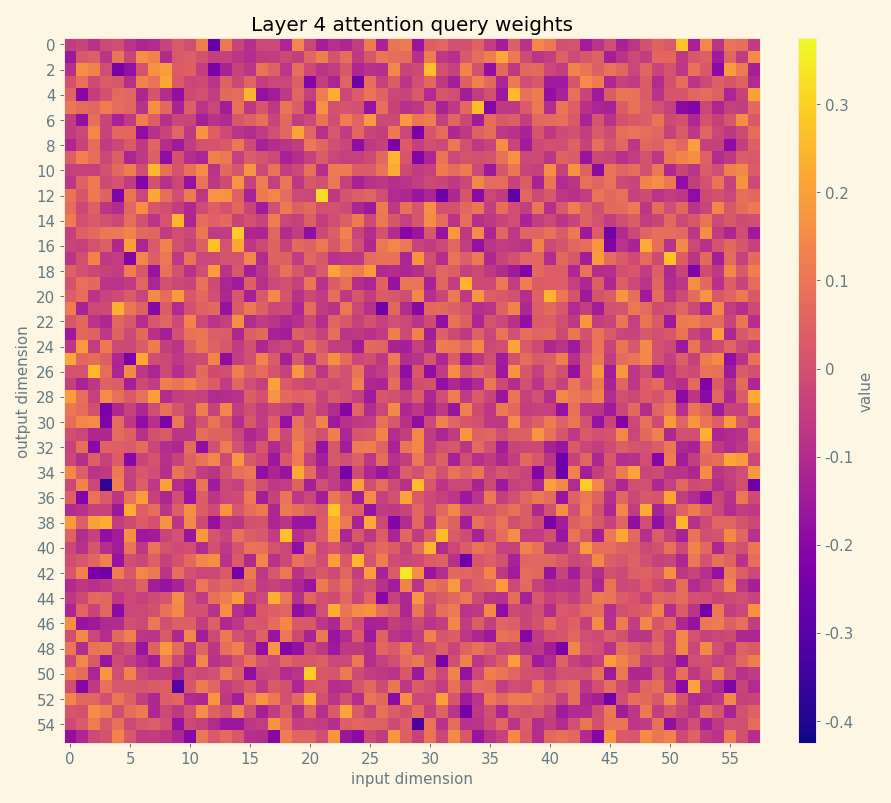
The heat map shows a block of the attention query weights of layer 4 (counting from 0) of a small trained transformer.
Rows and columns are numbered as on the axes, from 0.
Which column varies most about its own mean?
29
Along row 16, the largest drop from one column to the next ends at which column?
45
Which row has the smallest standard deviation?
14
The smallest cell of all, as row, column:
35, 3
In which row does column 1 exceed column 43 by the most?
9
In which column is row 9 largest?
27
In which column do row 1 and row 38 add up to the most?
36
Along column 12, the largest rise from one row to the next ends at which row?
16
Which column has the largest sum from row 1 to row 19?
2
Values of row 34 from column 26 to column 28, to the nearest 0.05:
-0.15 -0.1 0.05
